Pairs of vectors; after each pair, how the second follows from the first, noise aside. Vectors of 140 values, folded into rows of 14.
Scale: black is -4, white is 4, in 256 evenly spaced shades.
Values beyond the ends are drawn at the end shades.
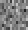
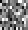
reversed, negated, scaled up.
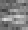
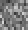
shuffled.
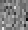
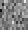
reversed.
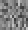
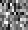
reversed, negated, scaled up.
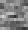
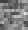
reversed.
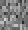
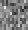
reversed, negated.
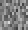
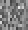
reversed.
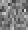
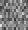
shuffled.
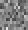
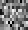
reversed, negated, scaled up.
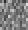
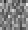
copied.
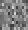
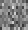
copied.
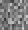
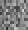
reversed, negated.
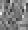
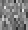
shuffled.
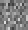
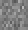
reversed, shrunk.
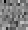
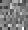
reversed, negated.
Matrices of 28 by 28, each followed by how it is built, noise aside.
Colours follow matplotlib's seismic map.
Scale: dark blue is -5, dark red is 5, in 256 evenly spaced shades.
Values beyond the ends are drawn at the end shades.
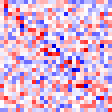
banded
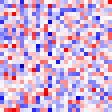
repeating rows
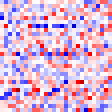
uneven rows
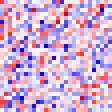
Hankel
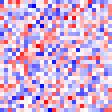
Hankel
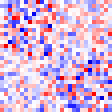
block diagonal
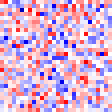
repeating rows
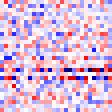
uneven rows
